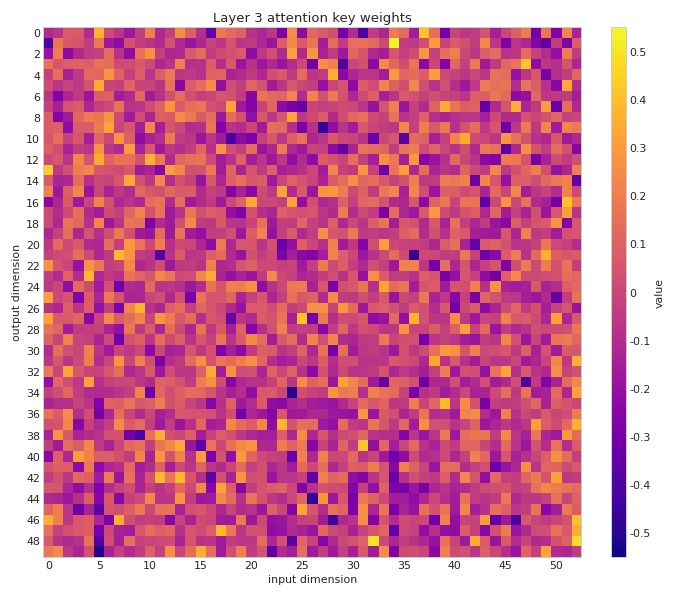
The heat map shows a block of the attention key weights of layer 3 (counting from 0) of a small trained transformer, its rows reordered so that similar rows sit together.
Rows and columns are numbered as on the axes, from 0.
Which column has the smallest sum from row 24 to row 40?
5
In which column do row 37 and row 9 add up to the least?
27
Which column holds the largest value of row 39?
31
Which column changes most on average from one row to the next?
45
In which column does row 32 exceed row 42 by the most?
16
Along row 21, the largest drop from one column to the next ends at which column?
36
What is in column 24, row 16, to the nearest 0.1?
0.3
